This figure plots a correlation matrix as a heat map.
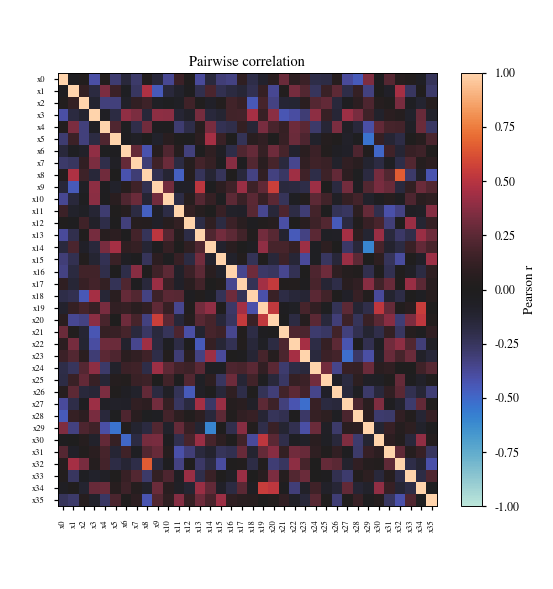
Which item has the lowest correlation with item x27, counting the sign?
x23
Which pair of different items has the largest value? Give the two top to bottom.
x8, x32
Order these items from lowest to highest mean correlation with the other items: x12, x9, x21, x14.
x21, x12, x14, x9
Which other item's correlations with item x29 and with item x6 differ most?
x14
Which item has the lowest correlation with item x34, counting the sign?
x22
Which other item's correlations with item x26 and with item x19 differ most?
x20
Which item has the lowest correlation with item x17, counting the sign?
x16
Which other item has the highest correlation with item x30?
x19
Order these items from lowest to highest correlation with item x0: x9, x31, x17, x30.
x9, x30, x17, x31
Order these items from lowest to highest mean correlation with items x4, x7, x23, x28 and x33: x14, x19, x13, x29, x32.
x29, x13, x32, x19, x14
